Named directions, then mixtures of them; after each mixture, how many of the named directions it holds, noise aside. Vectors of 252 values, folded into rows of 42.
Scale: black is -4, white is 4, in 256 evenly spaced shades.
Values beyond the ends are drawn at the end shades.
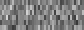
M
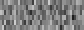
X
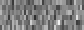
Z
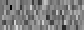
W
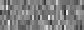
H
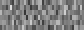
four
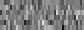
three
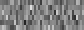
three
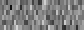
one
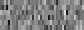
one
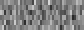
one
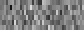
three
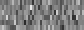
three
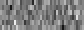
three
